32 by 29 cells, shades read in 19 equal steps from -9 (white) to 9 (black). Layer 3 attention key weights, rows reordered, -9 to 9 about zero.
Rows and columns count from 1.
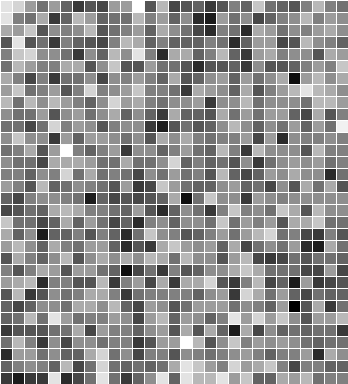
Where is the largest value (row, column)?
26, 25
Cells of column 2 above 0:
13
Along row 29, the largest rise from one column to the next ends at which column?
18
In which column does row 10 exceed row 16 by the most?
14
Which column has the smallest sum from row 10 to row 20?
6
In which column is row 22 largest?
23
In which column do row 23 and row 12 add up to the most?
11
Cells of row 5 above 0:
8
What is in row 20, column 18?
0
